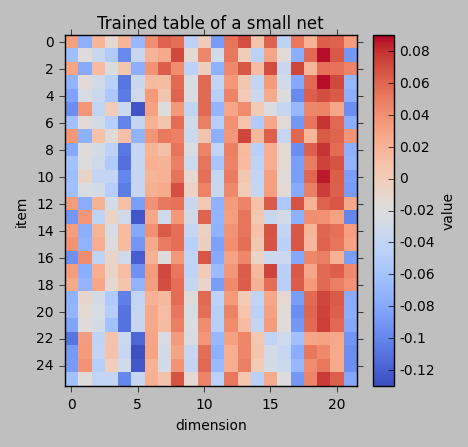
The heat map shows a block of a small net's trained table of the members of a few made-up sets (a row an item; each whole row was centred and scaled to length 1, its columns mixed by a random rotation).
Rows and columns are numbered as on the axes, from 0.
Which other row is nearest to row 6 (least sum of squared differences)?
20
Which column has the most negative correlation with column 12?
3
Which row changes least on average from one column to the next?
11
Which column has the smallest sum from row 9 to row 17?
5
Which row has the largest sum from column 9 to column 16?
7
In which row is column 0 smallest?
22
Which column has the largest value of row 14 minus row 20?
17
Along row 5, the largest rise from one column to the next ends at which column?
6
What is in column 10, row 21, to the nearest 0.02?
0.04
